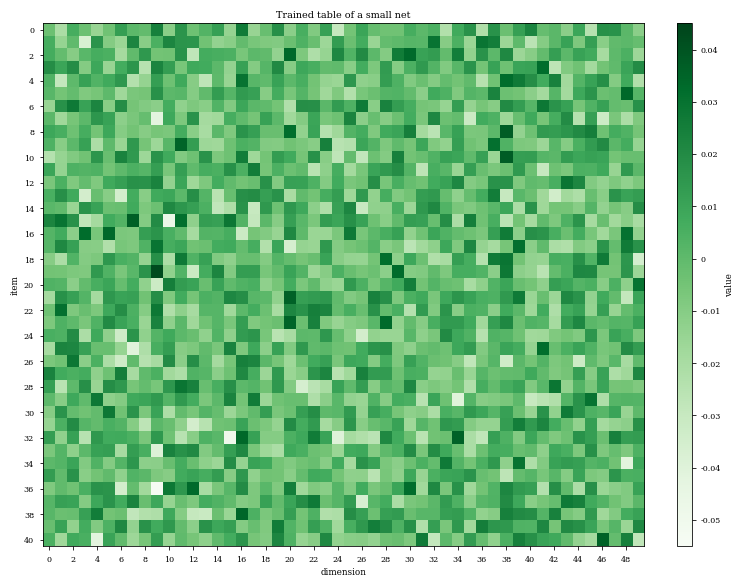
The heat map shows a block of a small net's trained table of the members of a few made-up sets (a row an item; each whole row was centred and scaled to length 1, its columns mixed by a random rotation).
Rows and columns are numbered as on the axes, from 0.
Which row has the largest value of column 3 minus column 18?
16
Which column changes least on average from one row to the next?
18
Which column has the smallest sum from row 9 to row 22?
41
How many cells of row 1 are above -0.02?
48
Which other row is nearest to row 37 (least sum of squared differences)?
30
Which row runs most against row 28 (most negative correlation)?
22
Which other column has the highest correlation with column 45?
4
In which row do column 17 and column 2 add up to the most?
26
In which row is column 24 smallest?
32
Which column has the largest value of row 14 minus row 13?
3
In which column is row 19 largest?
9
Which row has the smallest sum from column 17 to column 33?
17
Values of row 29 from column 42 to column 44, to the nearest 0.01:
-0.02 0 0.02
